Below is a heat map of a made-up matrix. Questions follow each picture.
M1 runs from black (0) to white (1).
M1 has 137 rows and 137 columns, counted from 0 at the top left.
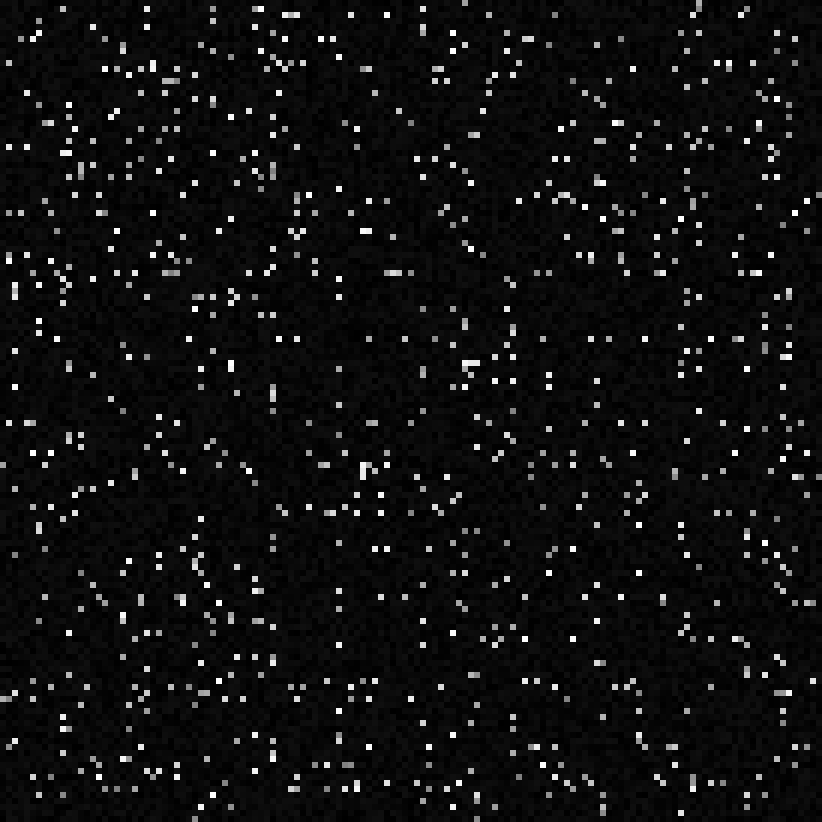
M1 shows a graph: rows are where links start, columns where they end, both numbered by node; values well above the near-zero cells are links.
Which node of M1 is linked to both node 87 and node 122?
node 106
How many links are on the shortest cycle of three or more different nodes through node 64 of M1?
3
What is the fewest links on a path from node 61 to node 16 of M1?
4
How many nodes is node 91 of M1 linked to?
9
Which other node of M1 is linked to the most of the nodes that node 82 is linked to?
node 85
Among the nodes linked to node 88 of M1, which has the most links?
node 77
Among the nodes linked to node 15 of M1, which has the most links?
node 23
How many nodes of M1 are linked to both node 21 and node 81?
0
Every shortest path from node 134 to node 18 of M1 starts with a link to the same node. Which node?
node 38
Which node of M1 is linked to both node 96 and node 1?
node 42
